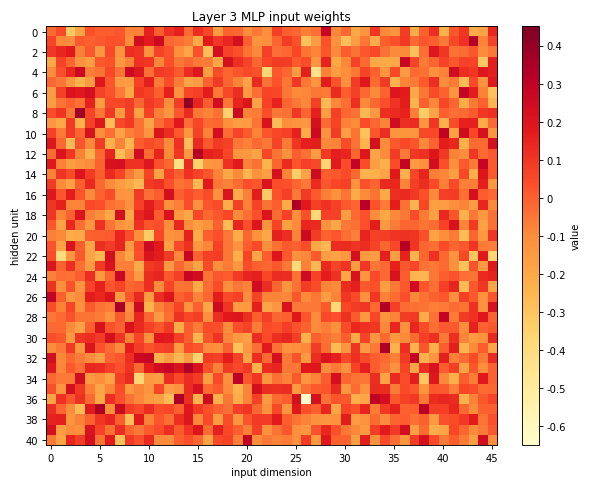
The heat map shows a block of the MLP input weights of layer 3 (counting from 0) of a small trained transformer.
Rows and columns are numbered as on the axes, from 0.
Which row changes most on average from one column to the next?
22
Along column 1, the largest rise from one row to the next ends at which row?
23
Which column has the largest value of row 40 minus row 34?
38
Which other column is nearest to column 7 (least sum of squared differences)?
24
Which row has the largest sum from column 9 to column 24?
33
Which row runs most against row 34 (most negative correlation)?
31
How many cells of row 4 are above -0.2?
44
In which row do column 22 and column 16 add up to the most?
15
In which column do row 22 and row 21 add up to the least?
1
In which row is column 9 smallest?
34
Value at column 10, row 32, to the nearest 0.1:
0.3
